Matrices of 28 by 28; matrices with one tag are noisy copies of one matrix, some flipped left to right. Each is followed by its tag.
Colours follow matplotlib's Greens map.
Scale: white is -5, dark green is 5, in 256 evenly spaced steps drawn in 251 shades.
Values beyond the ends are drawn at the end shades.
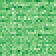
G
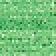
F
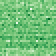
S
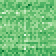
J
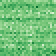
J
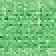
S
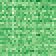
G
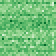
F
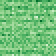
G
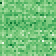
F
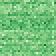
F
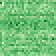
F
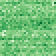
F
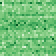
F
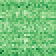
J
